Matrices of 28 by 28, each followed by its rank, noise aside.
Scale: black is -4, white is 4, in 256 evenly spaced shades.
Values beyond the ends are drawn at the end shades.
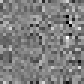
four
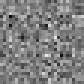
four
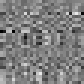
three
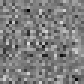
five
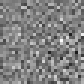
six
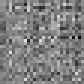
four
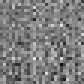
four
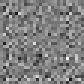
four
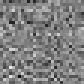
four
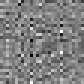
four
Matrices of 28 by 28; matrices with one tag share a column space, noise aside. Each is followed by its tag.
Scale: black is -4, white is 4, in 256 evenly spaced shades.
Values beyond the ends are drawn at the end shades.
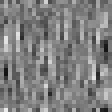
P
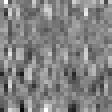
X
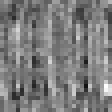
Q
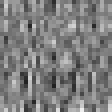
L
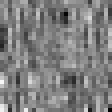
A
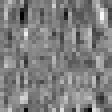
A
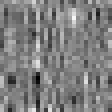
A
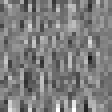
L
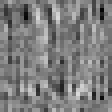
Q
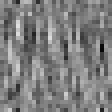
P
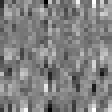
X
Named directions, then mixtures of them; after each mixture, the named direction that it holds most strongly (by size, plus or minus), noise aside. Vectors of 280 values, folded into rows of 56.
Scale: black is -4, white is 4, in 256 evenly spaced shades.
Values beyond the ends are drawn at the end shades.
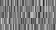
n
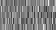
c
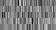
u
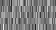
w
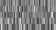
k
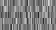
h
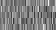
c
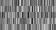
u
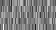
w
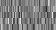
k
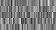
c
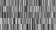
k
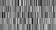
u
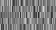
w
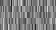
w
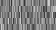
k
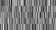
w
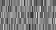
w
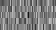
w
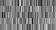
u
